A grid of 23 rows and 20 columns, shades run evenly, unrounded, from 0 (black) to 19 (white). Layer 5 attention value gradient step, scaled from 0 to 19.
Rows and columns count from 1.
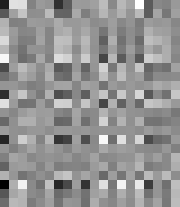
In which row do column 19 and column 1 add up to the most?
7
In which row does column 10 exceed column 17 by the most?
1
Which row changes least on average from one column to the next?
15
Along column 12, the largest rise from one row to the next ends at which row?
8
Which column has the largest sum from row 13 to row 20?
12
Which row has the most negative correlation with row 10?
13
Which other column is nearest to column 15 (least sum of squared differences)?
11
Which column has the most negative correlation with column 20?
5
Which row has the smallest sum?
16
